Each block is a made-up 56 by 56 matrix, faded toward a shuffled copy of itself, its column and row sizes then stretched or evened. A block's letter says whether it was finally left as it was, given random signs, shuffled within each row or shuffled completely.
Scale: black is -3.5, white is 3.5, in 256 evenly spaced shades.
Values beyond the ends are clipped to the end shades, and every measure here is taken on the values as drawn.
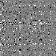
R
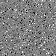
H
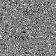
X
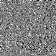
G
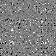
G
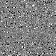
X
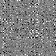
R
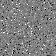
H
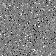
H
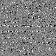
X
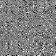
R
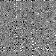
R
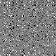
G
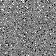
H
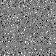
X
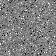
H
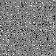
G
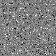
X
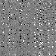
R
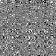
R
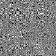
R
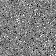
H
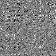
G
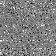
X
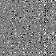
G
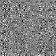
R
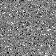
X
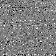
X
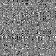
R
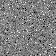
H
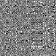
R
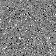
X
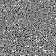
X
